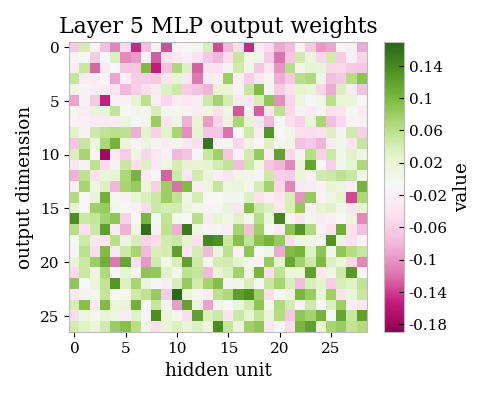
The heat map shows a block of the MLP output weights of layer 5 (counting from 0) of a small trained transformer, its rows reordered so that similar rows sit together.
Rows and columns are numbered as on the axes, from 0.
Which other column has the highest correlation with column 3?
21
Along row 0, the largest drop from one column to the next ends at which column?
14
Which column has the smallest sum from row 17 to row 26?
13
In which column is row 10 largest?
20
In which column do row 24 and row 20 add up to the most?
11
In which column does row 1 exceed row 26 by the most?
16
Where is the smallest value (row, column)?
10, 3
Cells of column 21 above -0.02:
13
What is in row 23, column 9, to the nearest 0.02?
-0.06
